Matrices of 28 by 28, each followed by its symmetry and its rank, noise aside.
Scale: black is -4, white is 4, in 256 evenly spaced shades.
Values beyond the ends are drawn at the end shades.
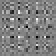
symmetric, rank two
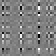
no symmetry, rank one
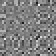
symmetric, rank three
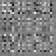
no symmetry, rank two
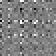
no symmetry, rank two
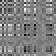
symmetric, rank one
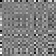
no symmetry, rank two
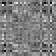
no symmetry, rank two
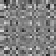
antisymmetric, rank two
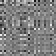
antisymmetric, rank two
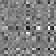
no symmetry, rank two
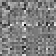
symmetric, rank three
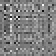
no symmetry, rank three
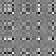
symmetric, rank one
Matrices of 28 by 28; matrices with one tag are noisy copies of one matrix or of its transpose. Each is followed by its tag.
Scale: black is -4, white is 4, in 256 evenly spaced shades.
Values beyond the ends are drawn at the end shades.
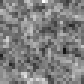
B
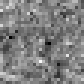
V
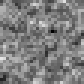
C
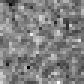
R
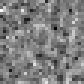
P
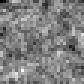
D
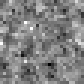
B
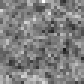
B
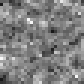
C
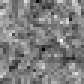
V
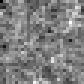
D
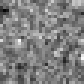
R
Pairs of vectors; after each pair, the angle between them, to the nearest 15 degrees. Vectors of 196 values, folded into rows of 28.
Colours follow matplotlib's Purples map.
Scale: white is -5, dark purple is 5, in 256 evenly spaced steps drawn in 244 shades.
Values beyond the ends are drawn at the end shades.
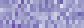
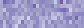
60 degrees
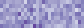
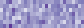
90 degrees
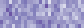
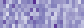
75 degrees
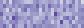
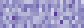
15 degrees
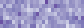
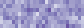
165 degrees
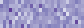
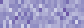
165 degrees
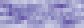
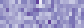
90 degrees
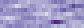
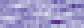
15 degrees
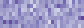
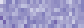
75 degrees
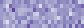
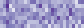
150 degrees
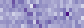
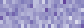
105 degrees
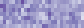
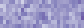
165 degrees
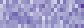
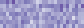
75 degrees
